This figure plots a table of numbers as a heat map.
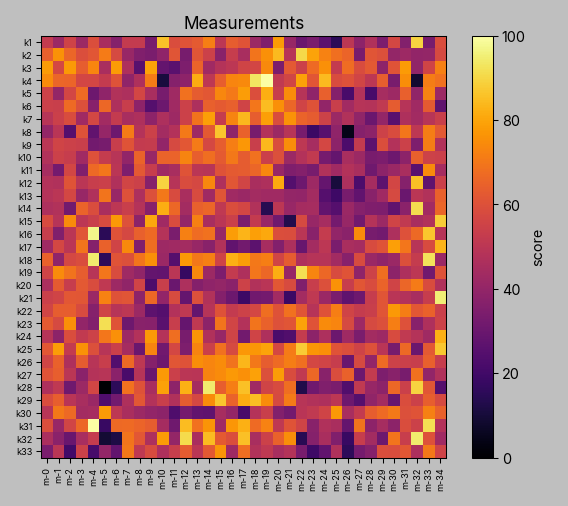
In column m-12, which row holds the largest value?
k32
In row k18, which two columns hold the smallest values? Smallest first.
m-5, m-11
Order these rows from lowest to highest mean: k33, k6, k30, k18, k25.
k33, k30, k6, k18, k25
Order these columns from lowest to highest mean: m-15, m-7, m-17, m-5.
m-5, m-7, m-15, m-17
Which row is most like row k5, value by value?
k9
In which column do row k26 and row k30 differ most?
m-17
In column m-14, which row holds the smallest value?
k30
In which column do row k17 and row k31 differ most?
m-4
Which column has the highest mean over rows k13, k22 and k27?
m-15
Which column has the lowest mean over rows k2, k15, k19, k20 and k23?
m-12
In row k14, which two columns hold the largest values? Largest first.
m-32, m-10
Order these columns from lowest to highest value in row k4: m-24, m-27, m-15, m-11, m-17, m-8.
m-11, m-8, m-27, m-15, m-17, m-24
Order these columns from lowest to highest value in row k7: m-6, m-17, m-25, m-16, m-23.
m-25, m-6, m-23, m-16, m-17
